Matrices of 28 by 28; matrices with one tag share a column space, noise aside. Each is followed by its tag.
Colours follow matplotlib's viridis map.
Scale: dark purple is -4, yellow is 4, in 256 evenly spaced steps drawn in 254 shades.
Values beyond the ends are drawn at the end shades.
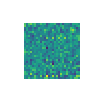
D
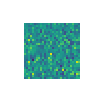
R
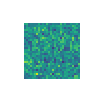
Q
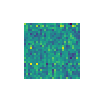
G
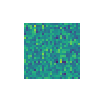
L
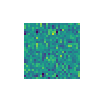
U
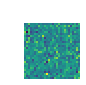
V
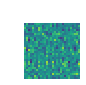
Q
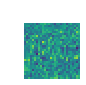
R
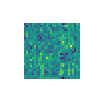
G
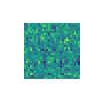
Q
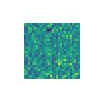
D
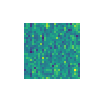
G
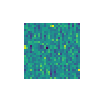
G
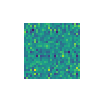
U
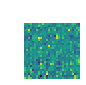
D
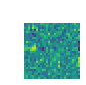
Q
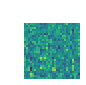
R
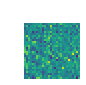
V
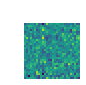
D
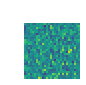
L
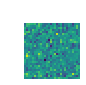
U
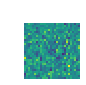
R
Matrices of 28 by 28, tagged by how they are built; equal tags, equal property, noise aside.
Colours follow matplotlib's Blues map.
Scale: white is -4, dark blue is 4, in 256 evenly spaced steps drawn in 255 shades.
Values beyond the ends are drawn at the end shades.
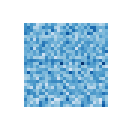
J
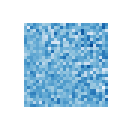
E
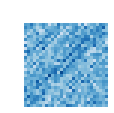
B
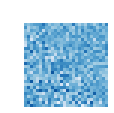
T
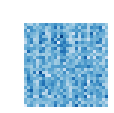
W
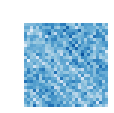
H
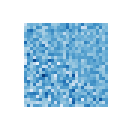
T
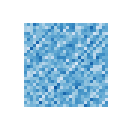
B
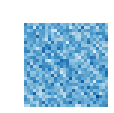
H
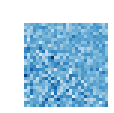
T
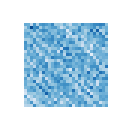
H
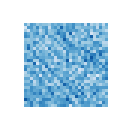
H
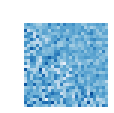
T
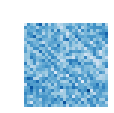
H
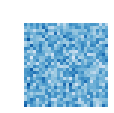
J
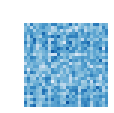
W
